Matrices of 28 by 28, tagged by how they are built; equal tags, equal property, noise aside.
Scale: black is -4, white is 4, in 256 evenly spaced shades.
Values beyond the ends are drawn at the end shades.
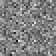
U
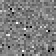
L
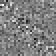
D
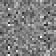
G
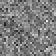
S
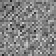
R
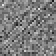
R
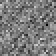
R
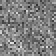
S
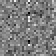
G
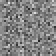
U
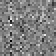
G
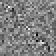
D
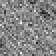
S
